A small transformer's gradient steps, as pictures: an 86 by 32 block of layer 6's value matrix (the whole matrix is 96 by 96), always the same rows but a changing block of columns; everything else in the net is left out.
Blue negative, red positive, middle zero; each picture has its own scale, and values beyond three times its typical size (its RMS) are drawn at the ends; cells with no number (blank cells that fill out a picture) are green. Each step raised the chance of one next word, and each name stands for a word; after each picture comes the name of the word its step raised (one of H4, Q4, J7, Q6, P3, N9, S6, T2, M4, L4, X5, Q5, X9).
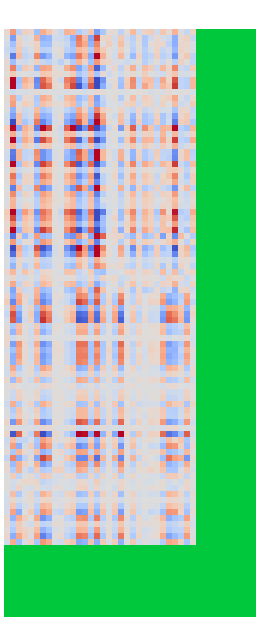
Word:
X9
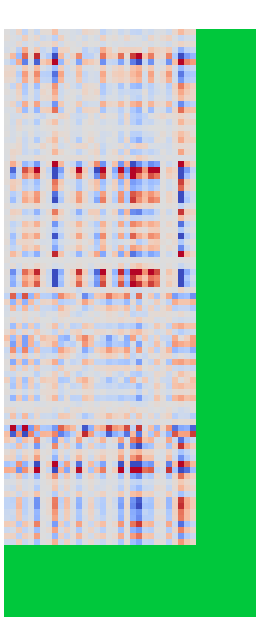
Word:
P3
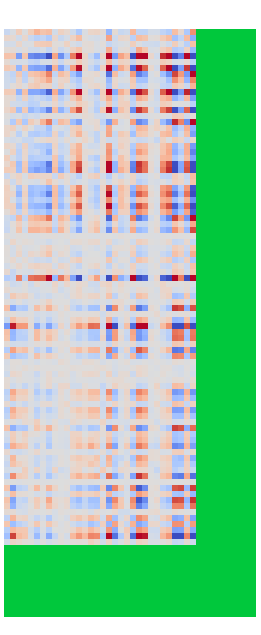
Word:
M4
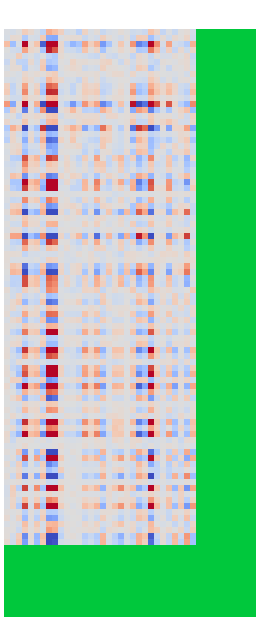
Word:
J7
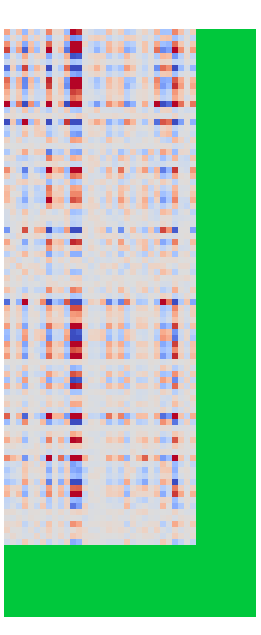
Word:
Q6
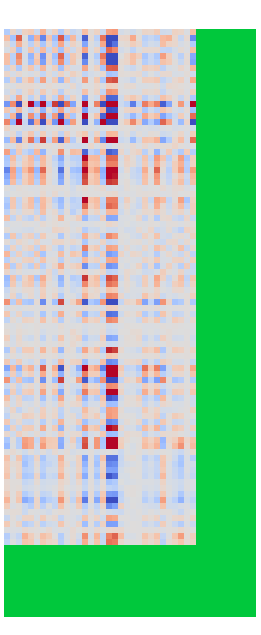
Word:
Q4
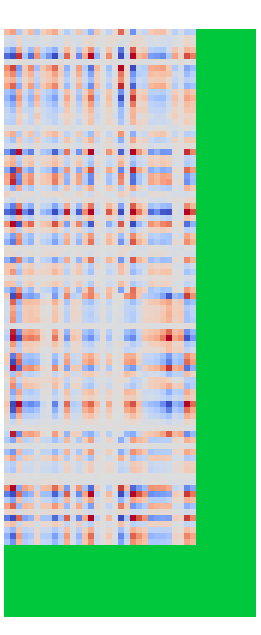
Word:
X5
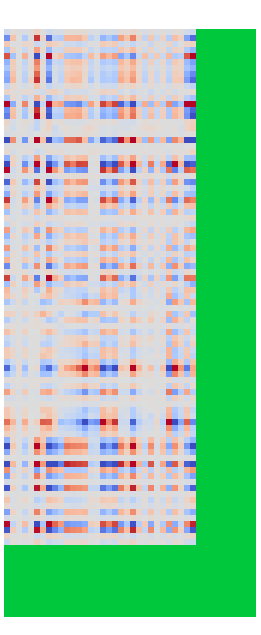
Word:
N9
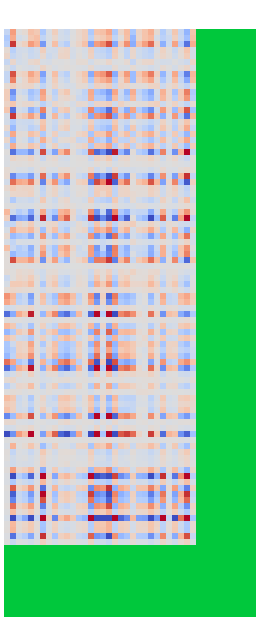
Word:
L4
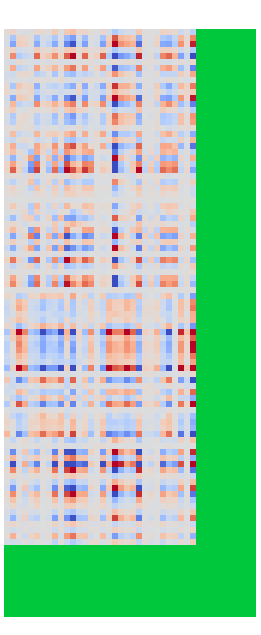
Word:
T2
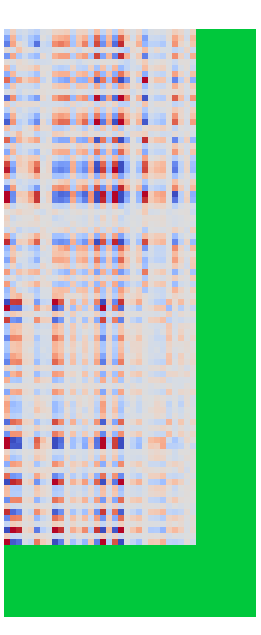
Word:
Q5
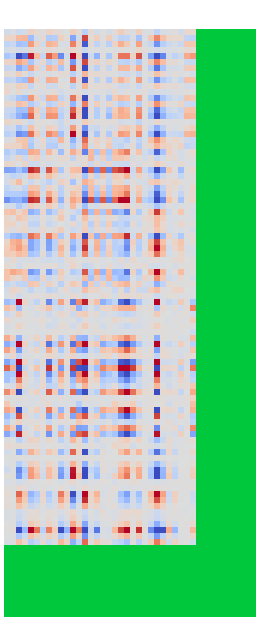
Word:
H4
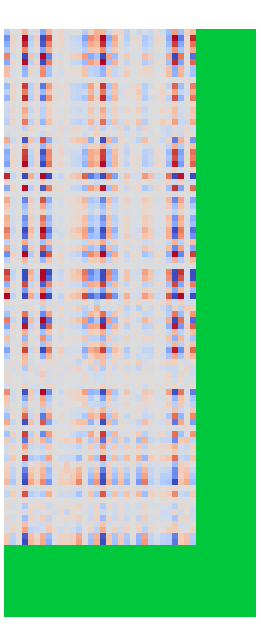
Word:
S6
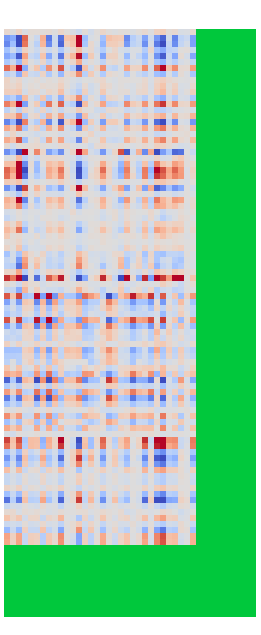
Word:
Q4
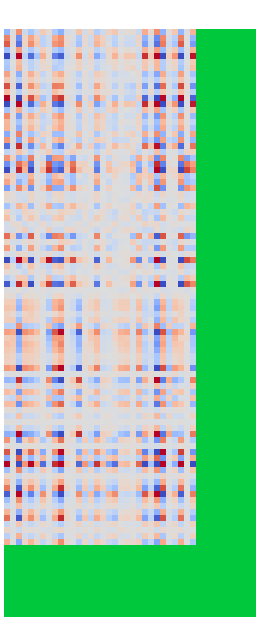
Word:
T2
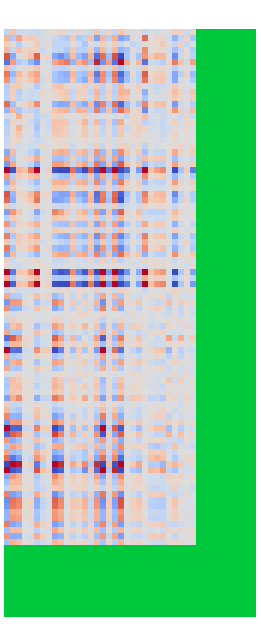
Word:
P3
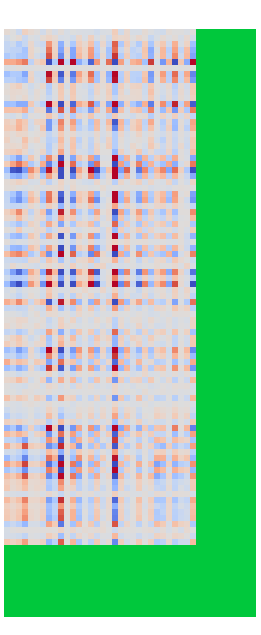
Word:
P3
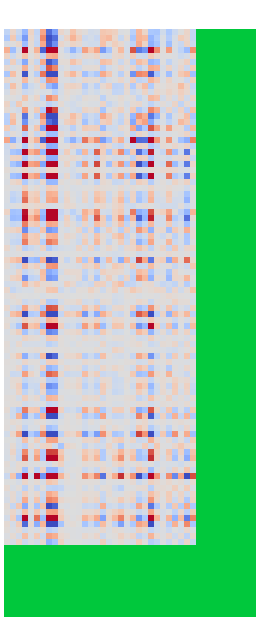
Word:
L4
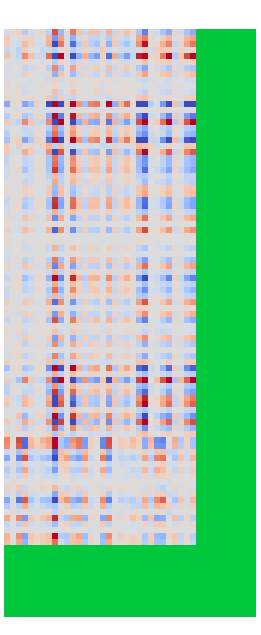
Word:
Q4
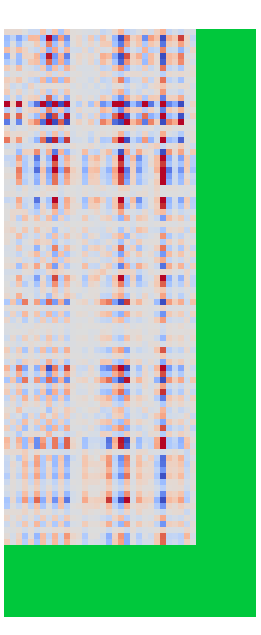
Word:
Q4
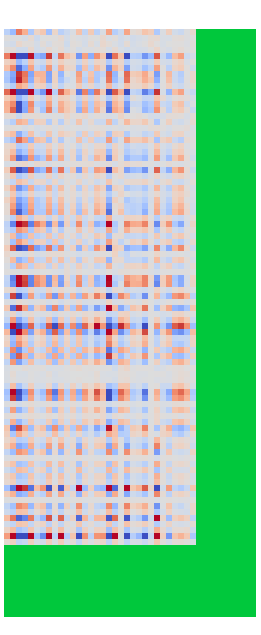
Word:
M4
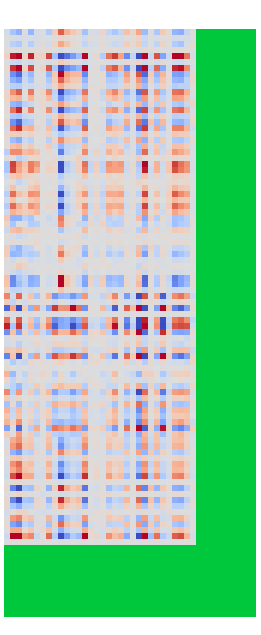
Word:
M4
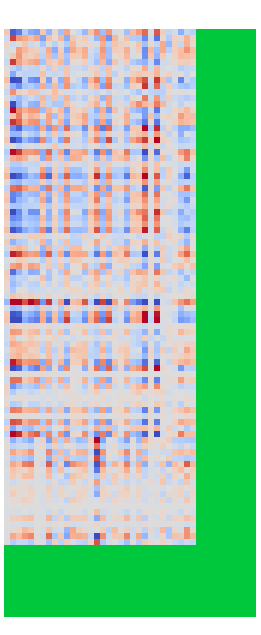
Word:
X9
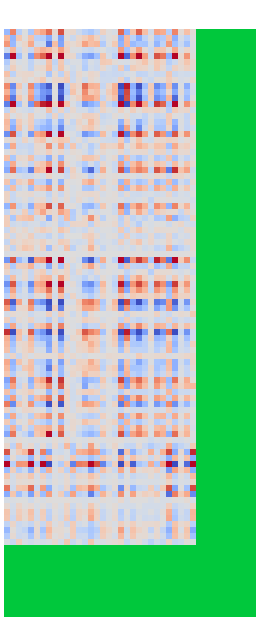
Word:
T2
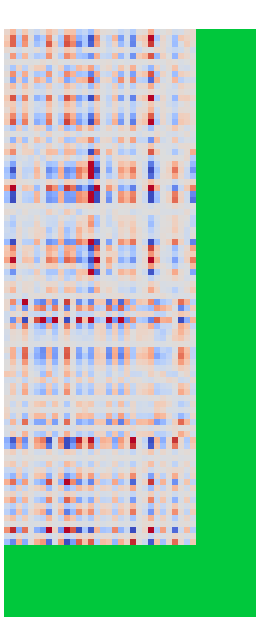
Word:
Q5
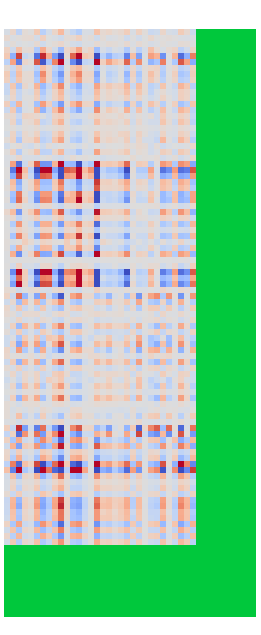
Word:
P3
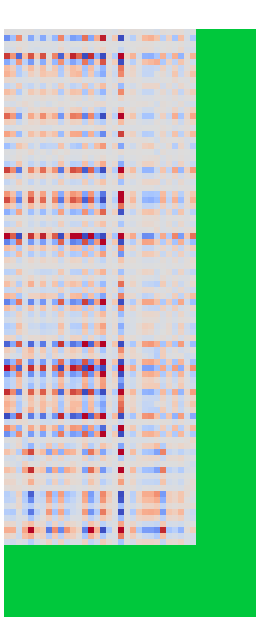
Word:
H4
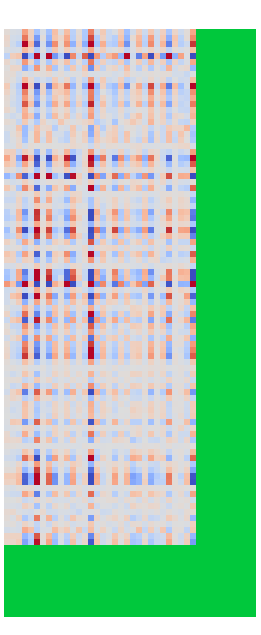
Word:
S6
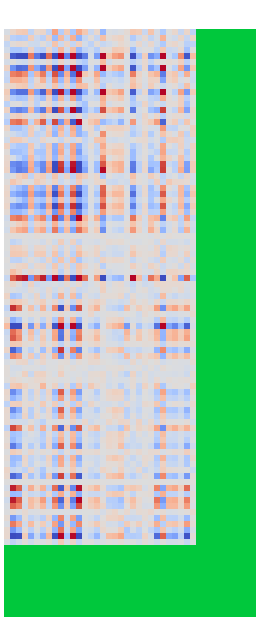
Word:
M4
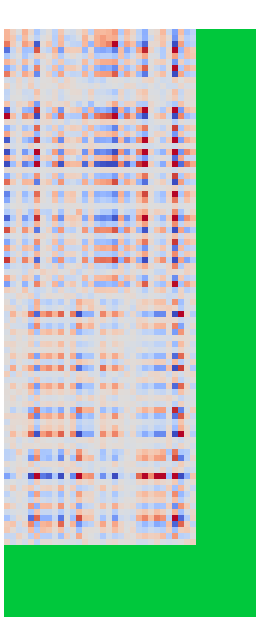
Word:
L4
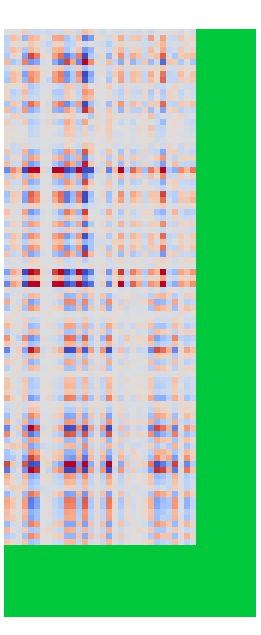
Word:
P3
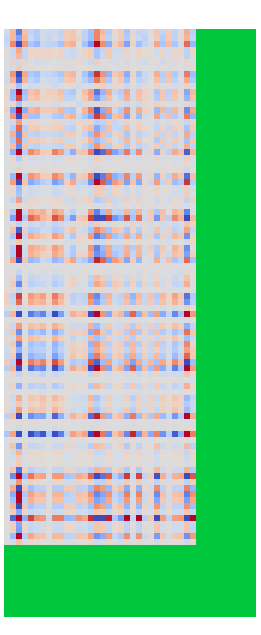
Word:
L4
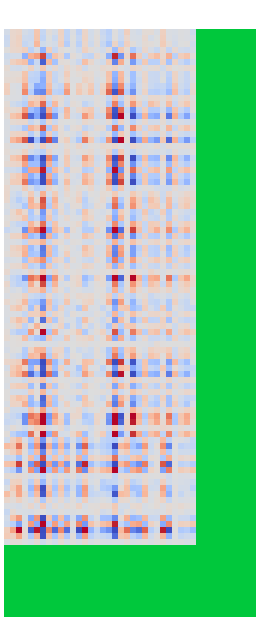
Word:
N9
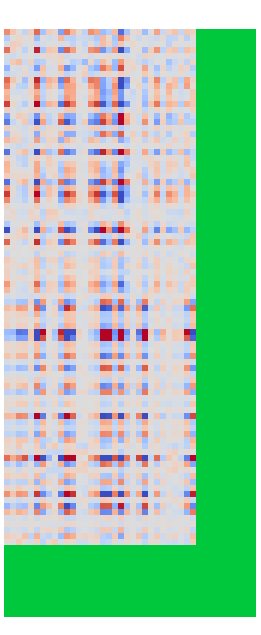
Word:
Q6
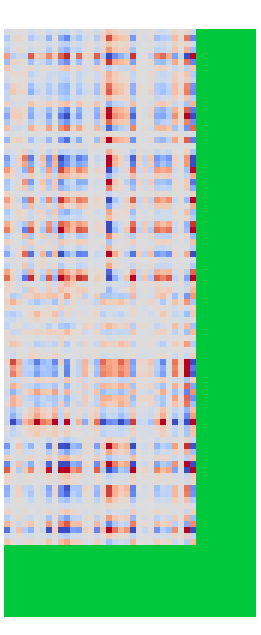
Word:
N9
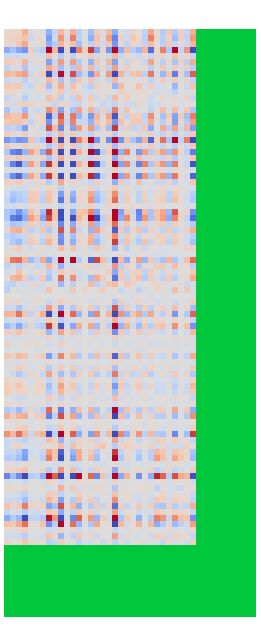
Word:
L4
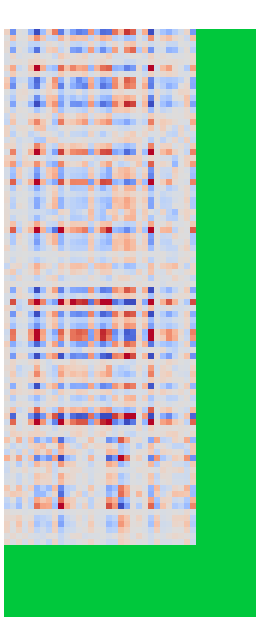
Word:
Q6
